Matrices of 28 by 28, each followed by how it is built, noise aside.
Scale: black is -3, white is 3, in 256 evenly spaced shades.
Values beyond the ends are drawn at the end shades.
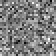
repeating rows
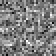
blocks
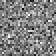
blocks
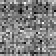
blocks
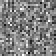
blocks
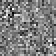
block diagonal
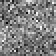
smooth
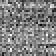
blocks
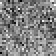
smooth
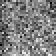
smooth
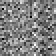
repeating rows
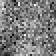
smooth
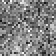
smooth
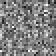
blocks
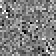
block diagonal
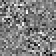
block diagonal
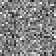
repeating rows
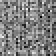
blocks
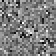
block diagonal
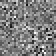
block diagonal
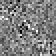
block diagonal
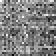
blocks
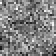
smooth
